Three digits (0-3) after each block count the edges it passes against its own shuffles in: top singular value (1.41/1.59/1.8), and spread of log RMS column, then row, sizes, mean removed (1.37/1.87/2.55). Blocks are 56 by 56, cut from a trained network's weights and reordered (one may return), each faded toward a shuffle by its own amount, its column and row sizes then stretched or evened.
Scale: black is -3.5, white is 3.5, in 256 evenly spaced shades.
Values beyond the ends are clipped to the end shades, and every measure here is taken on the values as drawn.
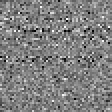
1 0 2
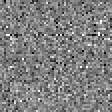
2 0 1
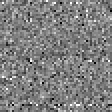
0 1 1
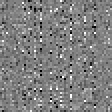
2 3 0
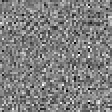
3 1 1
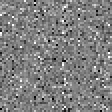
0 2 0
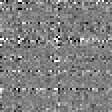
3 1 3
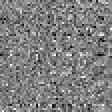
3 1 1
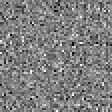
0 1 1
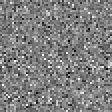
0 0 1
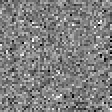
0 1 1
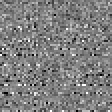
1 0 3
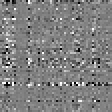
1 3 3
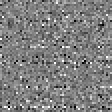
1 1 2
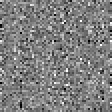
1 2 0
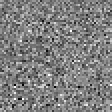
1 0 1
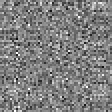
3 2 0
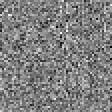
3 0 0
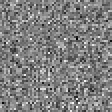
3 0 1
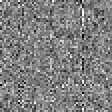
2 2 0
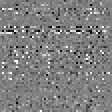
2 1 3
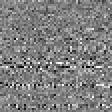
2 0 3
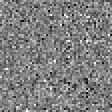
0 1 1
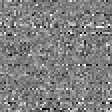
1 0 3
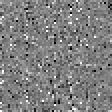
0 2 0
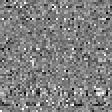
3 0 2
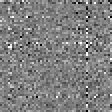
2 2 2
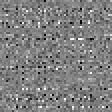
1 2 3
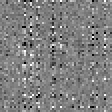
3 3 2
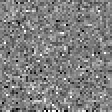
0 1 1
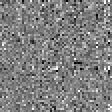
1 2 1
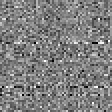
3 0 2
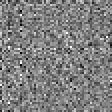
3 1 1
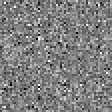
0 1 1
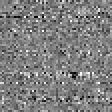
1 1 3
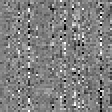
2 3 0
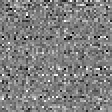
1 1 3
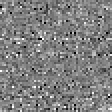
0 0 2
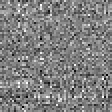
3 2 1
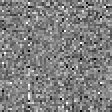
1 1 1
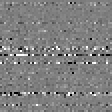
3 0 3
